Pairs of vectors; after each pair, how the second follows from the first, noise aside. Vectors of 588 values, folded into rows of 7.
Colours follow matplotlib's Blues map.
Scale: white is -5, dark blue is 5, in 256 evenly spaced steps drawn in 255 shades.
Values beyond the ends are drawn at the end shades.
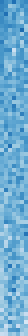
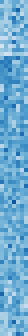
wrapped around.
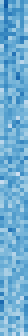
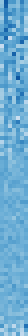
partly zeroed.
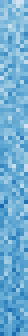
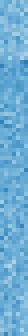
wrapped around, negated, shrunk.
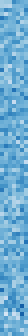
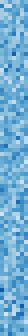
sign-scrambled.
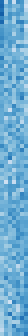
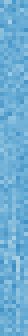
wrapped around, negated, shrunk.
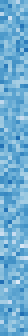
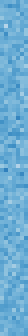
wrapped around, negated, shrunk.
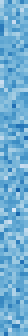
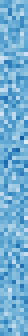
wrapped around, negated.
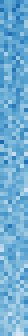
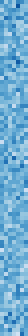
sign-scrambled.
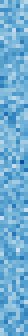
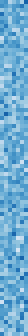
sign-scrambled.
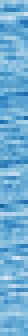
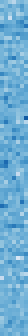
partly zeroed.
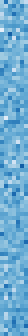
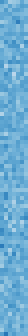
wrapped around, negated, shrunk.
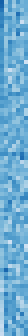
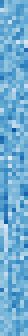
wrapped around, negated.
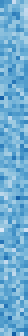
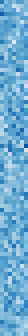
wrapped around.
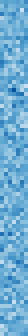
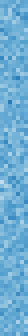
wrapped around, negated, shrunk.
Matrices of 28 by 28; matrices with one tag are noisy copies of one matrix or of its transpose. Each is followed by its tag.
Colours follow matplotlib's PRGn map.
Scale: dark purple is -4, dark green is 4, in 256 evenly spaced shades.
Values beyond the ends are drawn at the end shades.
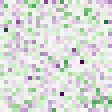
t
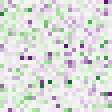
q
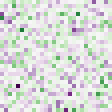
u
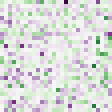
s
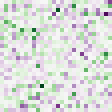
q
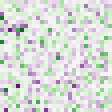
u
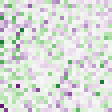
u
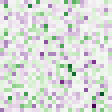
t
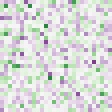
t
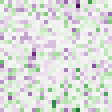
s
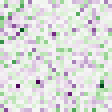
u
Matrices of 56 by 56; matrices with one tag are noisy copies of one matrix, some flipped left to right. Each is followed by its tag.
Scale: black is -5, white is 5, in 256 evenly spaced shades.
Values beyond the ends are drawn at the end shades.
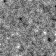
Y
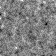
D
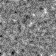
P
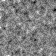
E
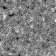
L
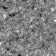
L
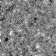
Y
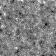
D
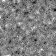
E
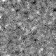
E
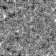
L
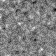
E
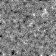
P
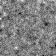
D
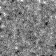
D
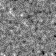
P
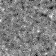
L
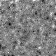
D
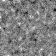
E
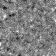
L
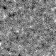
L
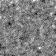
D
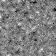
E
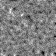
P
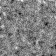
D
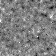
L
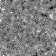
L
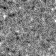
L
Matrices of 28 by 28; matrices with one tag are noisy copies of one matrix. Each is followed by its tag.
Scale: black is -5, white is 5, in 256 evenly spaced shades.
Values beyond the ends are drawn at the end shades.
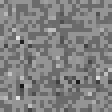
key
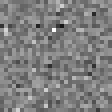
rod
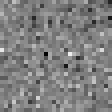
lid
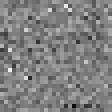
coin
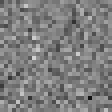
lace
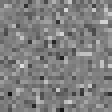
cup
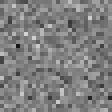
lace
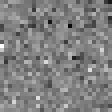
lid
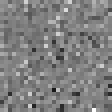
cup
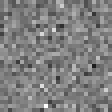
rod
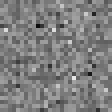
rod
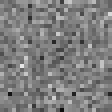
cup
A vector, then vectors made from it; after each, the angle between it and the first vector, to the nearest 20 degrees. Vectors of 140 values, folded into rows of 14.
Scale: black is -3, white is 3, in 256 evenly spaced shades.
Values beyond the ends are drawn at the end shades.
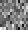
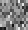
160 degrees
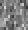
120 degrees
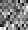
20 degrees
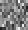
160 degrees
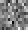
100 degrees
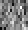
120 degrees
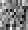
120 degrees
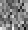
40 degrees
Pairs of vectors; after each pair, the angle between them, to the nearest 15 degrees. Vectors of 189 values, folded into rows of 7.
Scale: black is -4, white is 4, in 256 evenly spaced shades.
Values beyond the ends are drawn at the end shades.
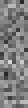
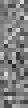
150 degrees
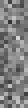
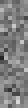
75 degrees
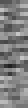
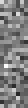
120 degrees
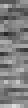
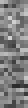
120 degrees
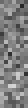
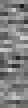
75 degrees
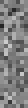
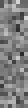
105 degrees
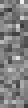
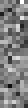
30 degrees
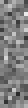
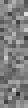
15 degrees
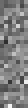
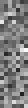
75 degrees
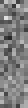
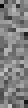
120 degrees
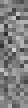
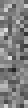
105 degrees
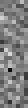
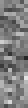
135 degrees
